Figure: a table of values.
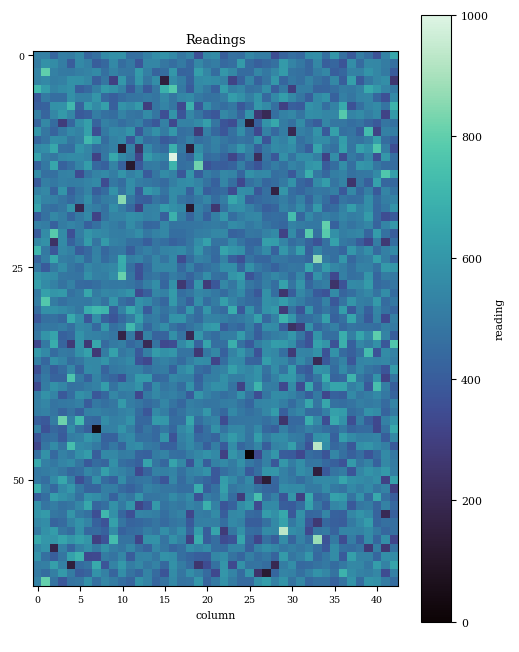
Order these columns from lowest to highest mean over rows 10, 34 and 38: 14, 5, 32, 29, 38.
32, 14, 38, 5, 29
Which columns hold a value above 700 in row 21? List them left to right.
2, 32, 34
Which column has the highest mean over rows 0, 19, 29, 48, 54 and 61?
16
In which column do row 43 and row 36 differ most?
33
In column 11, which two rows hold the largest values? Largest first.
32, 30
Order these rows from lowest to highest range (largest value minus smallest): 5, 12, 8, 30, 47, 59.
5, 59, 30, 8, 47, 12
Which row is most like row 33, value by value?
11
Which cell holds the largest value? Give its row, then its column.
12, 16
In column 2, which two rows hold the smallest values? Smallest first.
58, 22
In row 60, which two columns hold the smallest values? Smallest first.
4, 28
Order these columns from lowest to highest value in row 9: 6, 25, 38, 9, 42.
38, 25, 42, 9, 6
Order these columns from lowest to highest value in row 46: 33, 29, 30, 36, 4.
36, 29, 30, 4, 33
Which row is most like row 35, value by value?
9
